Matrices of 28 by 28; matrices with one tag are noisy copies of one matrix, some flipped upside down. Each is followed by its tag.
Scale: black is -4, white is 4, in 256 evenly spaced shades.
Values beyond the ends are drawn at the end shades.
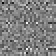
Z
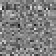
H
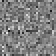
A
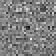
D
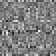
A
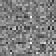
D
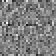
A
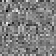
A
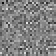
Z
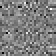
Z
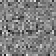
A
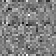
A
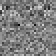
H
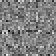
A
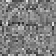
A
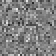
A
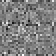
A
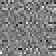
Z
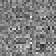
D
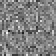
A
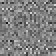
Z
